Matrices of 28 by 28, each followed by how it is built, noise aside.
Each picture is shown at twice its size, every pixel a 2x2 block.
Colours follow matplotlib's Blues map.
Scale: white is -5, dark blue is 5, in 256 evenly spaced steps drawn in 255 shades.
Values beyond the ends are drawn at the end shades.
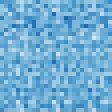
repeating columns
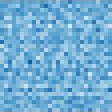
repeating columns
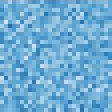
noise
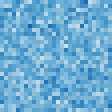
noise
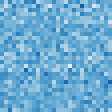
repeating columns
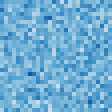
noise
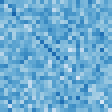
diagonal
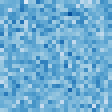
noise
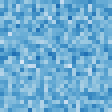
repeating columns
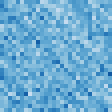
Toeplitz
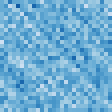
Toeplitz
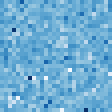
sparse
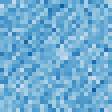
Hankel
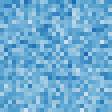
repeating columns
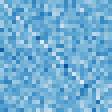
diagonal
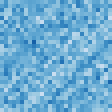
Hankel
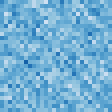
Toeplitz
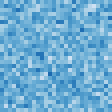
repeating columns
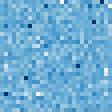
sparse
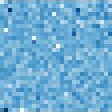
sparse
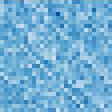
Toeplitz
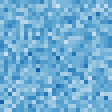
noise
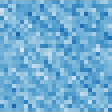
Toeplitz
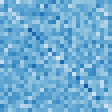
diagonal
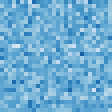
repeating columns
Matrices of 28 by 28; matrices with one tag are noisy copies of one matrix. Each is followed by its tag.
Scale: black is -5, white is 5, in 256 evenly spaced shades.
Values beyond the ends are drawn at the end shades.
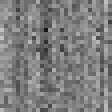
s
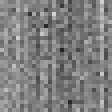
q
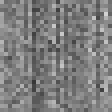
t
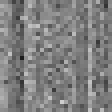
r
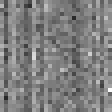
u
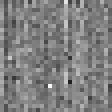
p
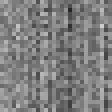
q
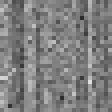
r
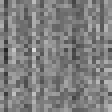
u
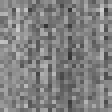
q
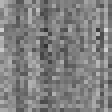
s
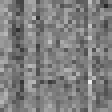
r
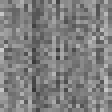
t
